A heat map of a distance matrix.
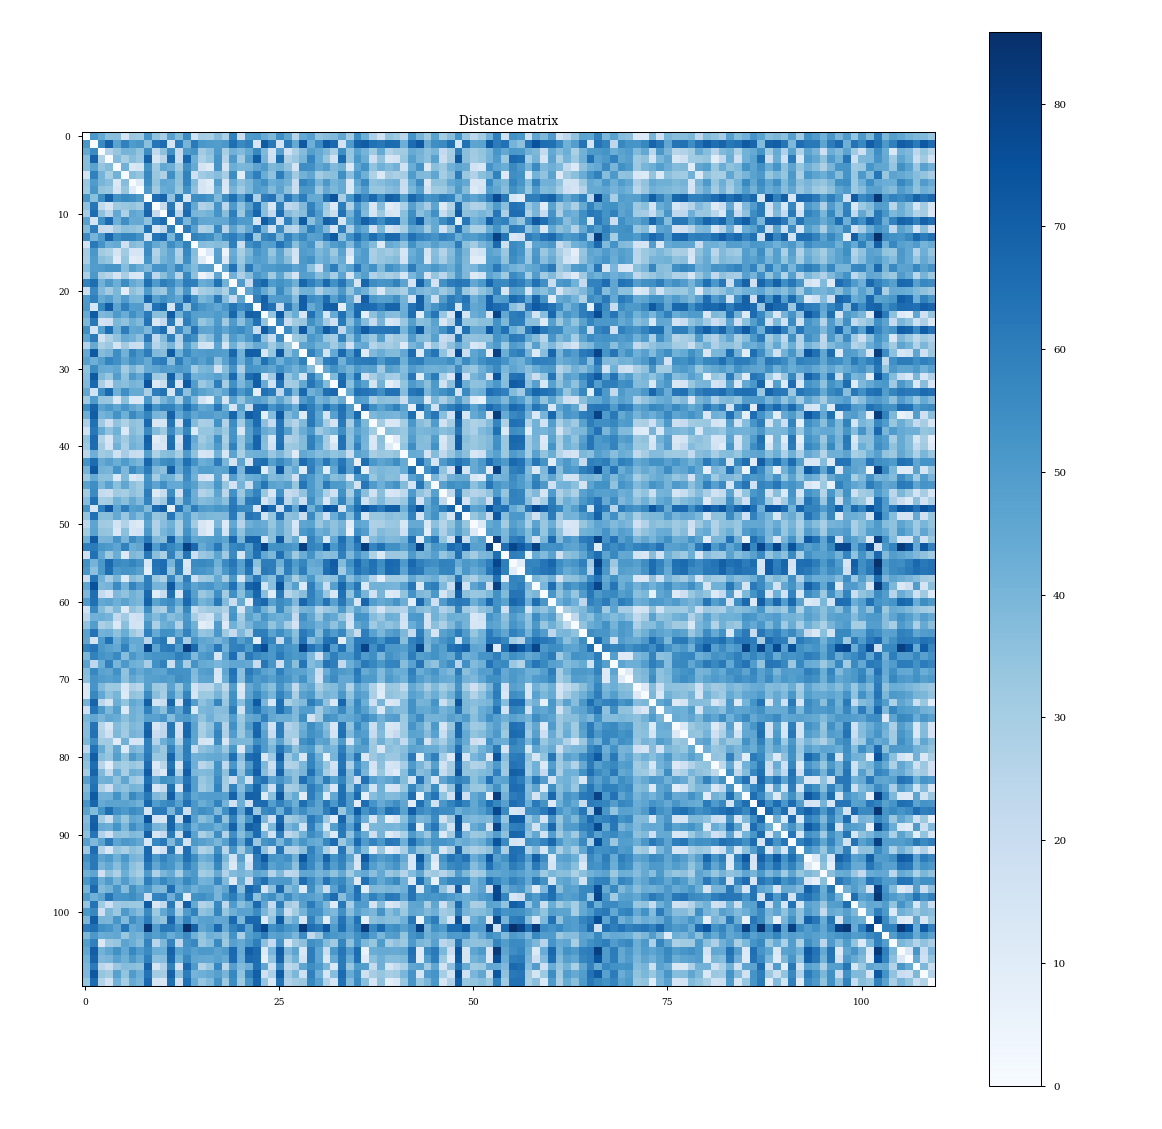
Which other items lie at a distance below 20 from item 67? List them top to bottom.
17, 30, 69, 70
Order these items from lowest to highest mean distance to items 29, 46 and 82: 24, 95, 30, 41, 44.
24, 41, 95, 44, 30
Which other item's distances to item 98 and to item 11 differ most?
48
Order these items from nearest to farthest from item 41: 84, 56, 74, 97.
84, 74, 97, 56
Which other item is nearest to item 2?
104
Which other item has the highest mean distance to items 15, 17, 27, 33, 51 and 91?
102
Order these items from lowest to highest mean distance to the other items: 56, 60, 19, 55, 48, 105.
105, 60, 19, 56, 55, 48
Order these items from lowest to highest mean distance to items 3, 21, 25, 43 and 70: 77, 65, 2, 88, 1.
2, 77, 88, 65, 1
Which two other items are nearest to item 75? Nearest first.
103, 29
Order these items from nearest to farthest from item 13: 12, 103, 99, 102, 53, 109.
103, 12, 109, 99, 53, 102
